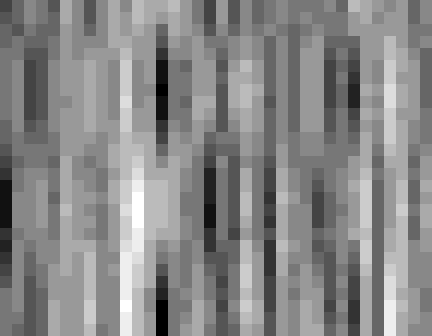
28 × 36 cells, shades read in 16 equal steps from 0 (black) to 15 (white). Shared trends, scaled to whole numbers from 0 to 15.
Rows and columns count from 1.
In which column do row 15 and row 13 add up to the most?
12
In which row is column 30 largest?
1
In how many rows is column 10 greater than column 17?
13
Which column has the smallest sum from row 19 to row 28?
23
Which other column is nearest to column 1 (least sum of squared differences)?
18
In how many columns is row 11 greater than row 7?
10
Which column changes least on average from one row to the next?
7
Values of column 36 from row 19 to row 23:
10 9 9 8 8
